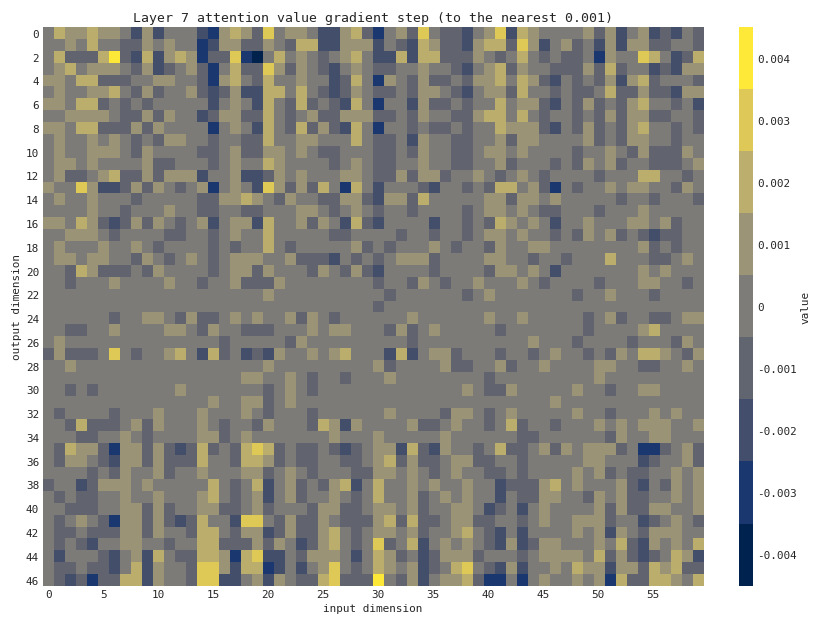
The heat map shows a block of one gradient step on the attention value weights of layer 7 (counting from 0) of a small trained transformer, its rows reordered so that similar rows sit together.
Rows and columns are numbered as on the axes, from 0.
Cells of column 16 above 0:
7
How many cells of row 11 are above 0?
13
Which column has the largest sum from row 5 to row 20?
20
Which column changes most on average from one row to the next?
6
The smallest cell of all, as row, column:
2, 19
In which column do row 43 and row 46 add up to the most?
30
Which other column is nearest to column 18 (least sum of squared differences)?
31
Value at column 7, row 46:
0.002
